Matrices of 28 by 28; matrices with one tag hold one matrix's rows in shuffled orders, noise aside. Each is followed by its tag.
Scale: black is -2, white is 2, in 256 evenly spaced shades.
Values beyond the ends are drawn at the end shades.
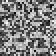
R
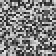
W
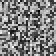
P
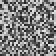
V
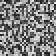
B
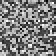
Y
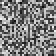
V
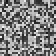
B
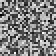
P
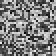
R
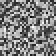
B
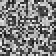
Y
